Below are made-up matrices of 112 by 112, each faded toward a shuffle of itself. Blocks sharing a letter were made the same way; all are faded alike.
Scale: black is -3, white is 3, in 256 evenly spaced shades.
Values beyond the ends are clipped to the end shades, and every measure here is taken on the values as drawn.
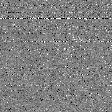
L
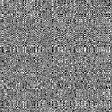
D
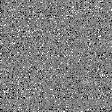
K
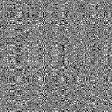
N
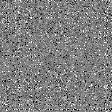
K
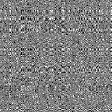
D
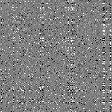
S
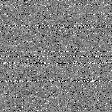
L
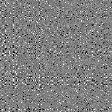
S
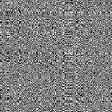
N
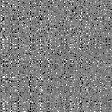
S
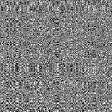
N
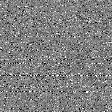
L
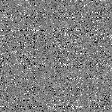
K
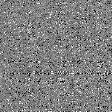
K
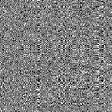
N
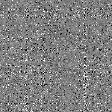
K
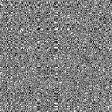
N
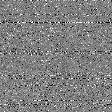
L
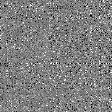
K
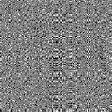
D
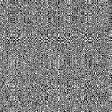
N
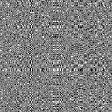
D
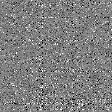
K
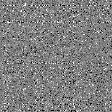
K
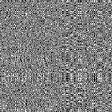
D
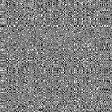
D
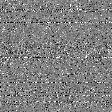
L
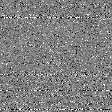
L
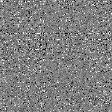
K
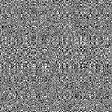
N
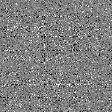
K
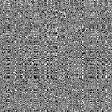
N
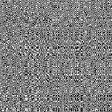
D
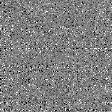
K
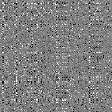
S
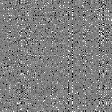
S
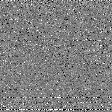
L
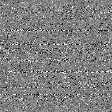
L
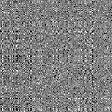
N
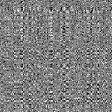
D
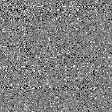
K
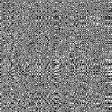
D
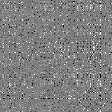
S
